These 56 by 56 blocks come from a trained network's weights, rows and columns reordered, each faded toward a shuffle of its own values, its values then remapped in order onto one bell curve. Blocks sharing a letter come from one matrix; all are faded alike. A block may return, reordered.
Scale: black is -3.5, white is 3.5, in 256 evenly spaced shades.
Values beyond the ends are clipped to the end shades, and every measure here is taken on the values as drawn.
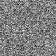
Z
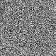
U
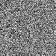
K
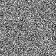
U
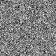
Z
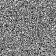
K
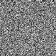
U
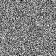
K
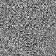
U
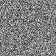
Z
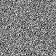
Z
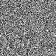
K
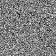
K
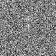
K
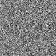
Z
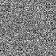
U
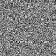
Z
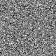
K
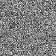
U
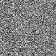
U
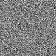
Z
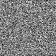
K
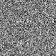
U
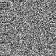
Z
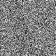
K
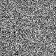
U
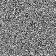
K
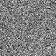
Z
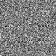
Z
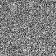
Z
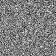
K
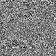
Z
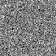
Z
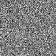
U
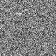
Z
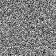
K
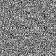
U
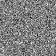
K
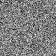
K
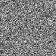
Z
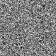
K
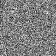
K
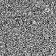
Z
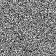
K
